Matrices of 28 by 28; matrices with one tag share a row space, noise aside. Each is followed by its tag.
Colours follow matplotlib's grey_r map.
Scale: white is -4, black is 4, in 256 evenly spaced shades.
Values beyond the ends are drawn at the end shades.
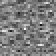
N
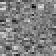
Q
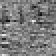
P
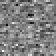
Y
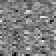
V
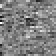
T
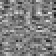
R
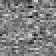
Y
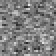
V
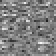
N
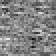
P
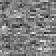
P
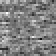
P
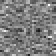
R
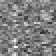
V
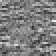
P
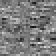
P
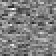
N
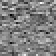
N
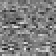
N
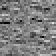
P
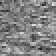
P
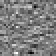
Y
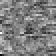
T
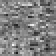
Y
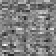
N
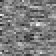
T
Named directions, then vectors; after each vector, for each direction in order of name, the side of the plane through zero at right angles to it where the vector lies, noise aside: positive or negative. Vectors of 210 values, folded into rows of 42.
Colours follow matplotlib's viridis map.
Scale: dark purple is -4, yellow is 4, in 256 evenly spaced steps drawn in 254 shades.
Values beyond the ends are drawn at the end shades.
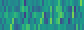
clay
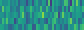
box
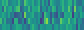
negative, negative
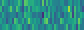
negative, negative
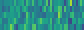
negative, positive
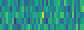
positive, positive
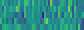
negative, negative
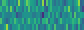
negative, negative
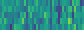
positive, negative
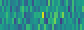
positive, positive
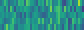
negative, positive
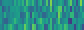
negative, positive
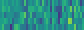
positive, negative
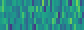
positive, negative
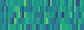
negative, negative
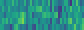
positive, negative
